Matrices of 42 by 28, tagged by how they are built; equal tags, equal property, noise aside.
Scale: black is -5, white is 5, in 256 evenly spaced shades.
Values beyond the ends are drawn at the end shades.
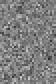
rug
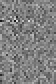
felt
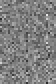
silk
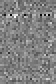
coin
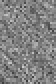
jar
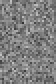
rug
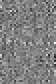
felt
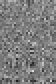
felt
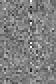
silk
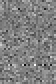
coin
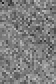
jar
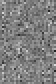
silk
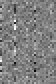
silk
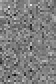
silk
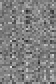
felt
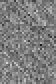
jar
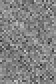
jar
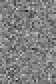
rug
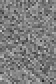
jar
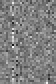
silk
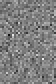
felt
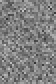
jar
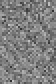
jar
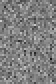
silk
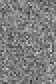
rug
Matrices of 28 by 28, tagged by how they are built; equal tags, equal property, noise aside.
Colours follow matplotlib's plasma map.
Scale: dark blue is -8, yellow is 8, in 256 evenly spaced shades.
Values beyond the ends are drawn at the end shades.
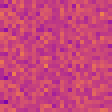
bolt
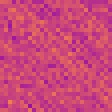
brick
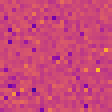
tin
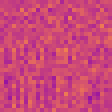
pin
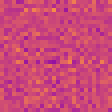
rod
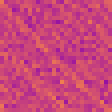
brick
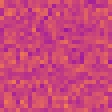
pin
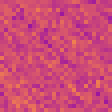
brick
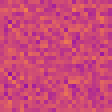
bolt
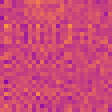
rod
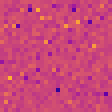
tin
